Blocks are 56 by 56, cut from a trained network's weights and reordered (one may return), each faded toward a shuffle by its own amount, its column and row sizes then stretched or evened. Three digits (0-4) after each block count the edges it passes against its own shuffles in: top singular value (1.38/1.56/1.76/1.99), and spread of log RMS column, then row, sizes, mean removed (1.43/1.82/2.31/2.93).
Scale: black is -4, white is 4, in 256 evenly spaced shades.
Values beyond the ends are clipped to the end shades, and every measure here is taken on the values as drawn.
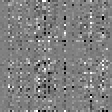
3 4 3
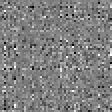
0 3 3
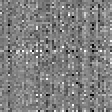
3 3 2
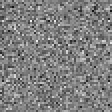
2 1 1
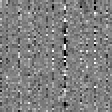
4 4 0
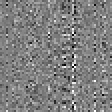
4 4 0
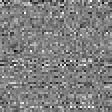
3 1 4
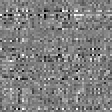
4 2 4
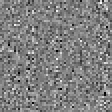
0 3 0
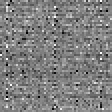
2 2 1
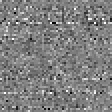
0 1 3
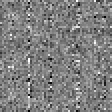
3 3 0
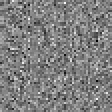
2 3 0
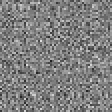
4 1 0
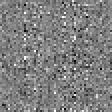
0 3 1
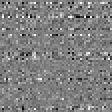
4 2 4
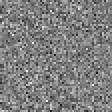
1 1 0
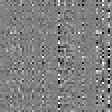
4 4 2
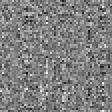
2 3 1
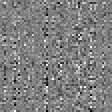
2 4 1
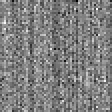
4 0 1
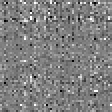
1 3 3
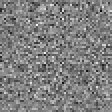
3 1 1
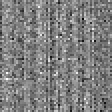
4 1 1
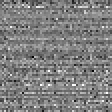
3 0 3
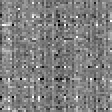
4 1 3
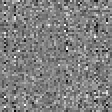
0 3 1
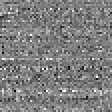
1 0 3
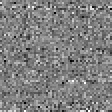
1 1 3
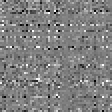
1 3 4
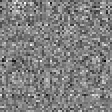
3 0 2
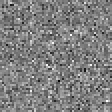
0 1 0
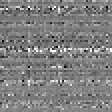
3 1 4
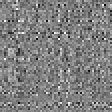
4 2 3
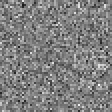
0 1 0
